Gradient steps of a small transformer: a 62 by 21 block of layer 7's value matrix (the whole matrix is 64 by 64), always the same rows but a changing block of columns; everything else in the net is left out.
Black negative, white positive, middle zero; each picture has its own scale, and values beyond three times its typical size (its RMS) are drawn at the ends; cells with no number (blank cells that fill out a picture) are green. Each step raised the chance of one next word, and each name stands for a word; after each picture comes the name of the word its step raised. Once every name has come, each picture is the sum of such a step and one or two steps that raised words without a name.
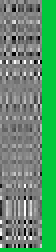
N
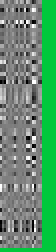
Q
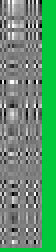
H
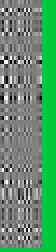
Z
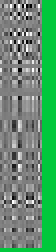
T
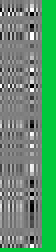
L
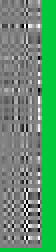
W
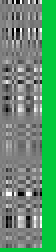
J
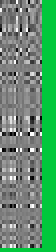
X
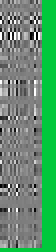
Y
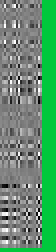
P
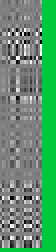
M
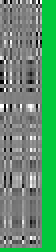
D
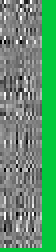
D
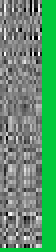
N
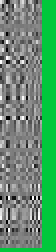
T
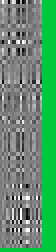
D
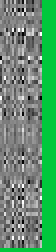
M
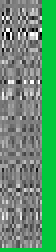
Y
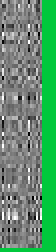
T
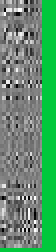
L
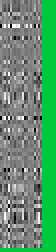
W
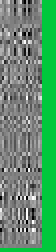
J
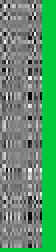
T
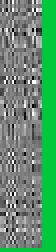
H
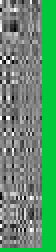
X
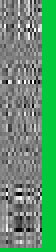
H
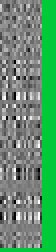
T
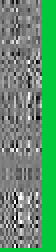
X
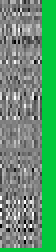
W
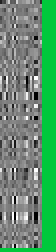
D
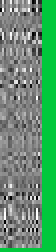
L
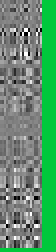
M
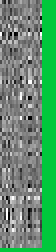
Y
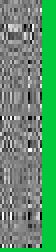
X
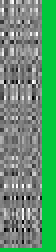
Q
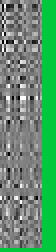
T
